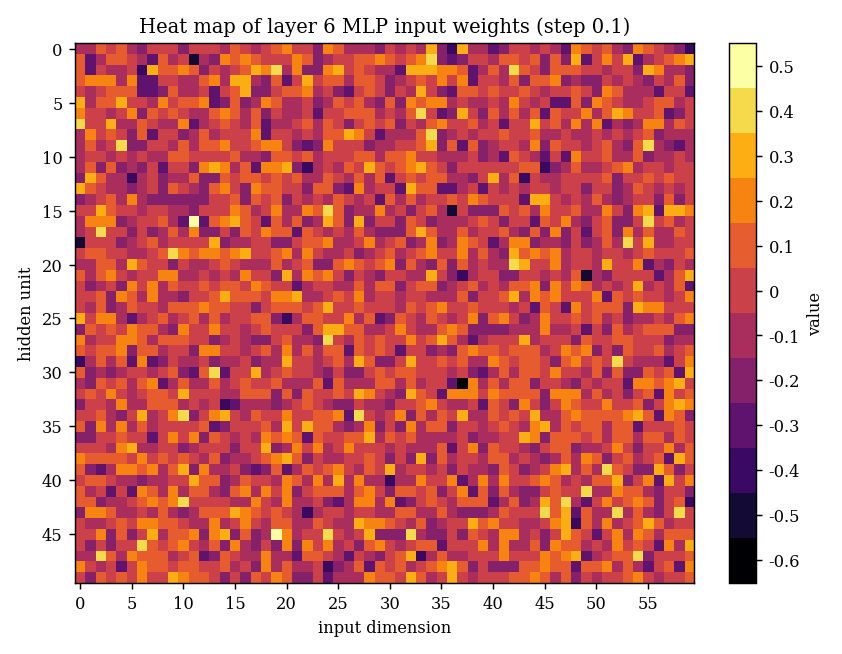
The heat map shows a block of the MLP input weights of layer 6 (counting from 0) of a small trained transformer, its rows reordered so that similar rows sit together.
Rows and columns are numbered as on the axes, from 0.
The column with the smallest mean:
36
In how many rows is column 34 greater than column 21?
28
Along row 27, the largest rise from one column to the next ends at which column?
24
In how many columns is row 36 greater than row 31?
24
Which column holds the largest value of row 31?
58
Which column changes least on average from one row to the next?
23
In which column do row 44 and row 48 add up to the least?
48
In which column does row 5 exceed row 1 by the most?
11
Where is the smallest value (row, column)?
31, 37
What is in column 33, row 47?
-0.4
